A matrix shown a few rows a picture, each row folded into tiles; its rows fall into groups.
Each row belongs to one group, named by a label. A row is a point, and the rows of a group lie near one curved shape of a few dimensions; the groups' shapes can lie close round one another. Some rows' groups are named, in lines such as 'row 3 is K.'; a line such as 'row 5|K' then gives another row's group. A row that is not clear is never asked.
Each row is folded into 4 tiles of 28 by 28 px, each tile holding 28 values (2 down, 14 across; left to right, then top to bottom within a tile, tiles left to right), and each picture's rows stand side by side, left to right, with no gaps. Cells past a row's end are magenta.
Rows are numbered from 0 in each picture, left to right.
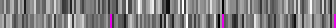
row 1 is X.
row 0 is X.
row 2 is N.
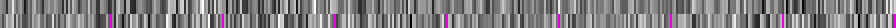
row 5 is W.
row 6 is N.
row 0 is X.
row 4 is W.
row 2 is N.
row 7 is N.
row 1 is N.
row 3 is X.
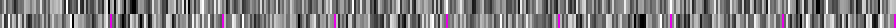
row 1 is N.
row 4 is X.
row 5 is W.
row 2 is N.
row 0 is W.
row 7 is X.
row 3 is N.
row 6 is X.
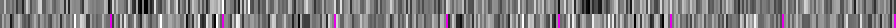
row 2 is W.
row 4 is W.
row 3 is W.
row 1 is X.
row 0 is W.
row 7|N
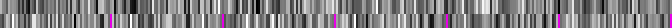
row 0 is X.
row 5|X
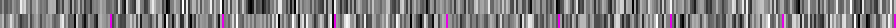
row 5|N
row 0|N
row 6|N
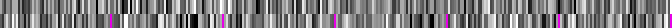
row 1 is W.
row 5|W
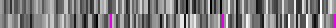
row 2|X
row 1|W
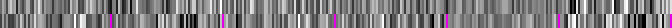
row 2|X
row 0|W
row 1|W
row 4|W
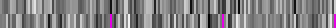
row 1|X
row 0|X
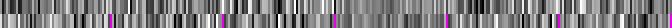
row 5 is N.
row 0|N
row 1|N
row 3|W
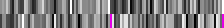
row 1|N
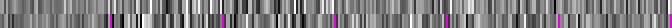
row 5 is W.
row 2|X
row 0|W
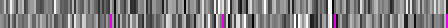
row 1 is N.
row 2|W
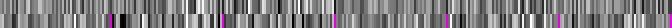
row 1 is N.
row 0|X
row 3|X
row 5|X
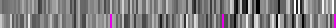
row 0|W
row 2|X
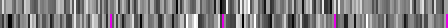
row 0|N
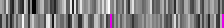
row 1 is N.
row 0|X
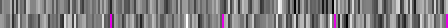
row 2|W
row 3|N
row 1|W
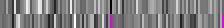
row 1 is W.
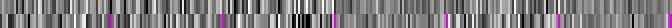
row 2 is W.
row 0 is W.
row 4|W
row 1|X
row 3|W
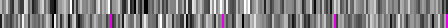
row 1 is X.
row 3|N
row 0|X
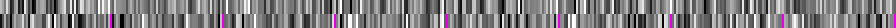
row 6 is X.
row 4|X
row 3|W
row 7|N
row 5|W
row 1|N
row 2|N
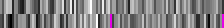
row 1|N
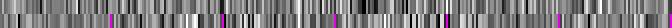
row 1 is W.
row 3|X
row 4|W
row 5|W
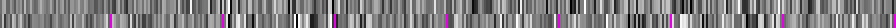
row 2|W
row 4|X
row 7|X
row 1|W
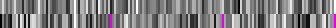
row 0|W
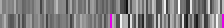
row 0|W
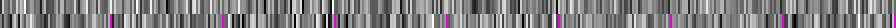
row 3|N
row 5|W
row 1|W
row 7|N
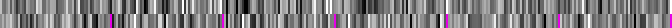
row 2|N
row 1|X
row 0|N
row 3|X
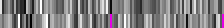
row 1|X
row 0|N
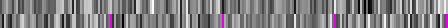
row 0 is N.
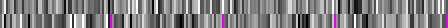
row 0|W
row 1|N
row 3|N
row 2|W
